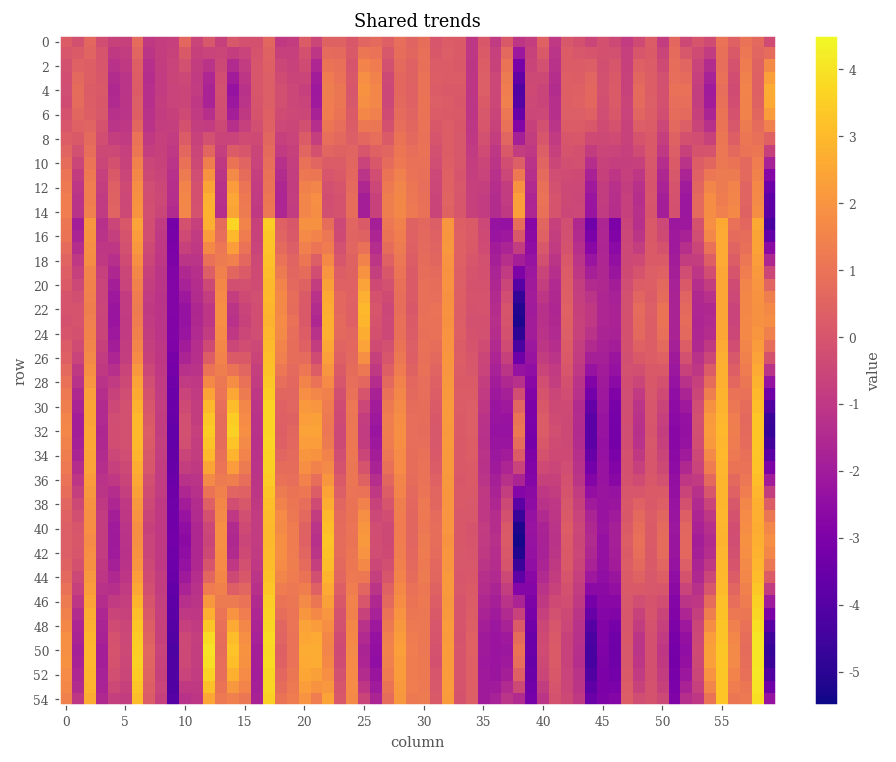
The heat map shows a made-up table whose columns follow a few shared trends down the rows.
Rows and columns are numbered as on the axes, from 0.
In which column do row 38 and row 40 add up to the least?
38
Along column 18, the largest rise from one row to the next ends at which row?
15
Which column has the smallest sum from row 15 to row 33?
9
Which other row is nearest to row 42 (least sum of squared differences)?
40
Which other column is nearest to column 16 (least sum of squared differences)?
35
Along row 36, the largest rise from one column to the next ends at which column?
17
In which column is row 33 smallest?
59
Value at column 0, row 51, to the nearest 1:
2
